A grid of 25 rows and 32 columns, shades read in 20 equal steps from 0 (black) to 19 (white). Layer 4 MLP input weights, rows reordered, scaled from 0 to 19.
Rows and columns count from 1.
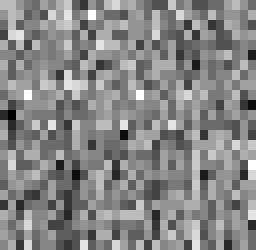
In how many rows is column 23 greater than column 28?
10
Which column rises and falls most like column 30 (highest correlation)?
17
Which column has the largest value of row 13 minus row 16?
16
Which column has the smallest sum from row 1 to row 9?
25
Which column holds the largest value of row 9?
9
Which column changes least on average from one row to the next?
28
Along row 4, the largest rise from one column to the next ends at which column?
2
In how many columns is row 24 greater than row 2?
13
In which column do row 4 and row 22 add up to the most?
32
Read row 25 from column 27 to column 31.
7 13 3 9 12
